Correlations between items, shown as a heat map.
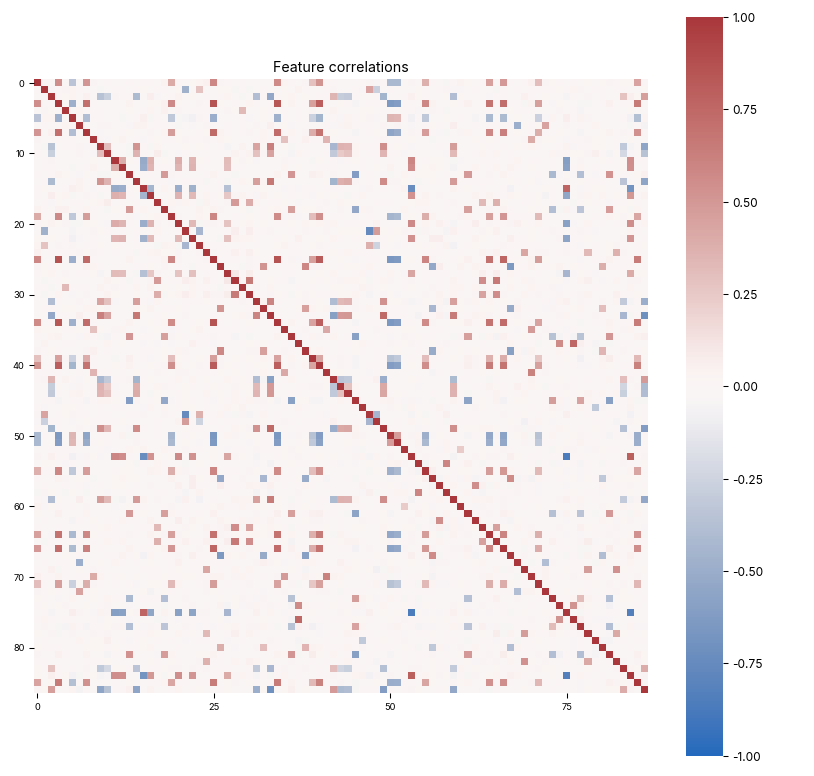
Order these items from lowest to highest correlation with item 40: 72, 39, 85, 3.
72, 39, 85, 3
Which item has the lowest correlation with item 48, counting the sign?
47
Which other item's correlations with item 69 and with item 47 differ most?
21
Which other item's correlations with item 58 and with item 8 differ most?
54
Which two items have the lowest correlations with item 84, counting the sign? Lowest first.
75, 15
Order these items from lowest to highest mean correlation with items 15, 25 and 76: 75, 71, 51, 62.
51, 62, 71, 75
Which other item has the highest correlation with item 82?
69
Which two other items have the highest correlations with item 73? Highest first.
45, 77
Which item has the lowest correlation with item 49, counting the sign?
86
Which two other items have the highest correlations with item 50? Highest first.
51, 5
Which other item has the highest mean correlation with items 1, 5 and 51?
50
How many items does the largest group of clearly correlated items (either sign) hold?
16
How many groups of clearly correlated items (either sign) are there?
16
